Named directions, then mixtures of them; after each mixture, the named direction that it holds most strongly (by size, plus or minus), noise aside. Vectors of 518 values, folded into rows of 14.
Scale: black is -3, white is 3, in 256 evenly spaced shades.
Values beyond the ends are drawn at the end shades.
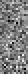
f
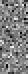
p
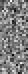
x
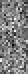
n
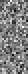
x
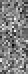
n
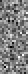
f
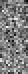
n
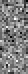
p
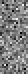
f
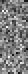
x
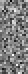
x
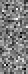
f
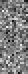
x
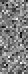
p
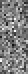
n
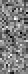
p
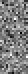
p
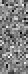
p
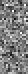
p
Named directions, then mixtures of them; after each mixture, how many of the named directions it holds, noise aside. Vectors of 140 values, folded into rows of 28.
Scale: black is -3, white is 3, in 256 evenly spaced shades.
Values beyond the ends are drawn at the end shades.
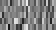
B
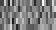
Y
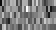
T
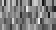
two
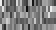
one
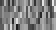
two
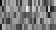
one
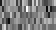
one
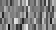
one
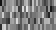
one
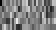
three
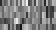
two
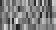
three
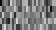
two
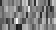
three
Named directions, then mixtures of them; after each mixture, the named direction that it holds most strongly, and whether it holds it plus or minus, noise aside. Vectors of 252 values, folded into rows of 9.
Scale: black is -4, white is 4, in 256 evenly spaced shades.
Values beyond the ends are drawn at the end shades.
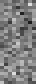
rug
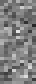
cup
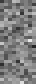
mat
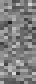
rug, plus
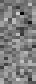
rug, plus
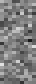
mat, minus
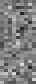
rug, plus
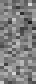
rug, plus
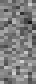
rug, plus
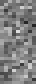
cup, plus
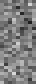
rug, plus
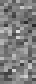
cup, plus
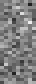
rug, minus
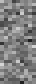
mat, minus
